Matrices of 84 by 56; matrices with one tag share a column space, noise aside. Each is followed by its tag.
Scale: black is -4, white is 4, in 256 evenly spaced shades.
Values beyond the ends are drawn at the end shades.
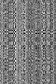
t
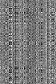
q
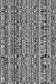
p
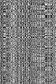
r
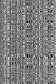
p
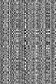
t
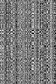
t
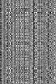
q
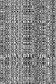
p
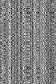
q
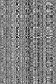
r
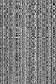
r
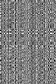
t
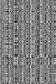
p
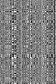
p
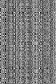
q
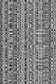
t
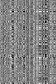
p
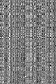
r
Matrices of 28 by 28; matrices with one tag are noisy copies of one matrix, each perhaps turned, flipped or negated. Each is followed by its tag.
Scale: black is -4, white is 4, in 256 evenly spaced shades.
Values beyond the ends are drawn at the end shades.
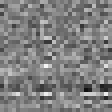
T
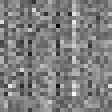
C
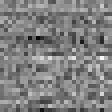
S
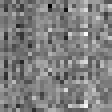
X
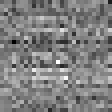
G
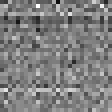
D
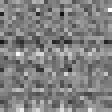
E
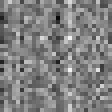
E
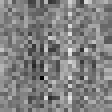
G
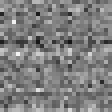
E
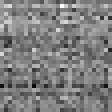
X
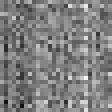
X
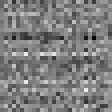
C
